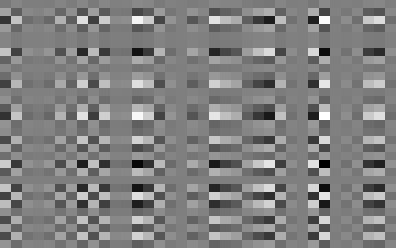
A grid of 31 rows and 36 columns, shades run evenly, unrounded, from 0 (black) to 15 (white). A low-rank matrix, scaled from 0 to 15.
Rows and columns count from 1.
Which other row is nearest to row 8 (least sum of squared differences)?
14
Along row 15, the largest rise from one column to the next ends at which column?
30
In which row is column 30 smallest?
21
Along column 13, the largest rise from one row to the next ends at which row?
25
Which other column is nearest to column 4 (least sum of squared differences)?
31
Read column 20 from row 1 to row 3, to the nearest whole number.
8 5 13
